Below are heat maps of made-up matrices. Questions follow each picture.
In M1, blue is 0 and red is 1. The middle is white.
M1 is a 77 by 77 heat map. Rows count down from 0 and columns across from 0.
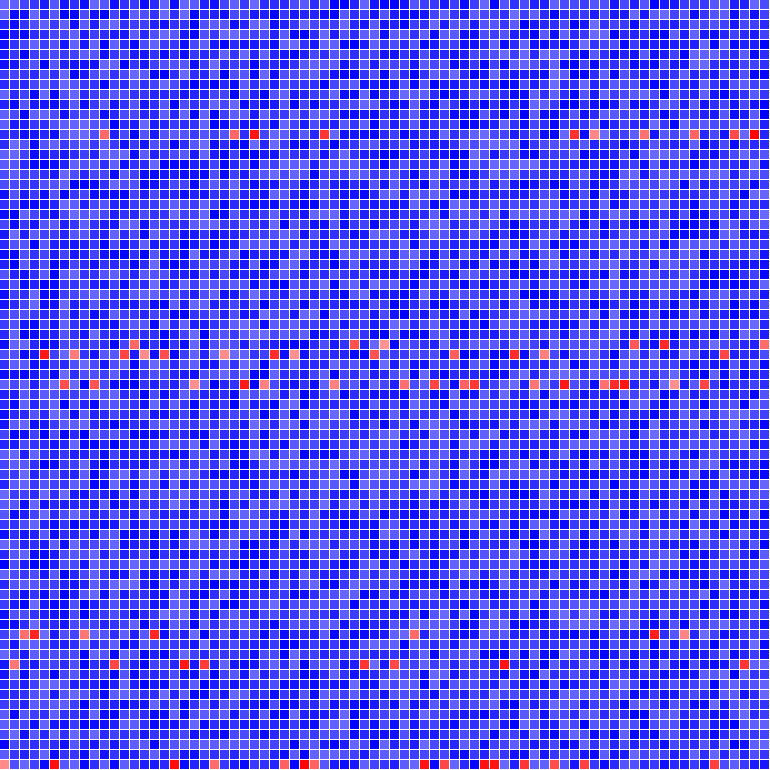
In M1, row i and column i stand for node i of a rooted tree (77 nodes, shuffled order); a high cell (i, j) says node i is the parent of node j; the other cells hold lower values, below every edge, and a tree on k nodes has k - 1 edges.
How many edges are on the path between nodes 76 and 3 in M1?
3
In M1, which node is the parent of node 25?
13
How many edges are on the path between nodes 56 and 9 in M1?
2
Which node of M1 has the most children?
38
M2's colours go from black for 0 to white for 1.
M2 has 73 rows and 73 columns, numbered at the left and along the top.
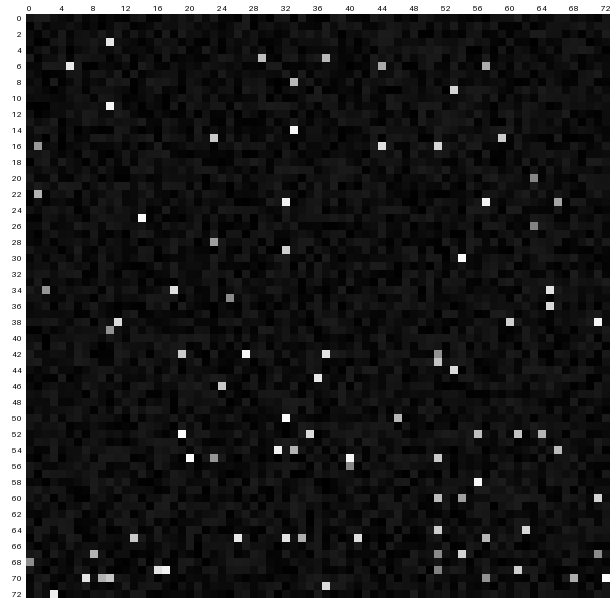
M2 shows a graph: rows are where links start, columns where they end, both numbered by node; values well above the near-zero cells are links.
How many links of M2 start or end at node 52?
5
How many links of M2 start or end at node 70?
6
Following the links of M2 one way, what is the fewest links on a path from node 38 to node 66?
3
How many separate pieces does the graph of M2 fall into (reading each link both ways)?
7
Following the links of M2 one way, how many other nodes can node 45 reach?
11
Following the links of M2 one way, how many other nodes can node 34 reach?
9
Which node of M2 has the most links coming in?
node 51
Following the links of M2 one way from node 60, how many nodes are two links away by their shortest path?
4
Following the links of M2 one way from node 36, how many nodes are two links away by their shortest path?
6
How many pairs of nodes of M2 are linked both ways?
1
